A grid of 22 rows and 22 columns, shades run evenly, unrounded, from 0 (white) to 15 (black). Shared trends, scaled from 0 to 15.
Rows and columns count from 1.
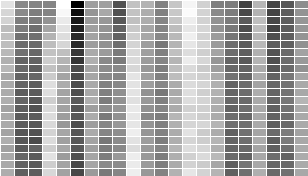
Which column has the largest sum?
6
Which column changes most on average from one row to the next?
4
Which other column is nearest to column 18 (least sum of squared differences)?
20
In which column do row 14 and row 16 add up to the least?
10
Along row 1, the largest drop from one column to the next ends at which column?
7
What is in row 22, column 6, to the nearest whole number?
11
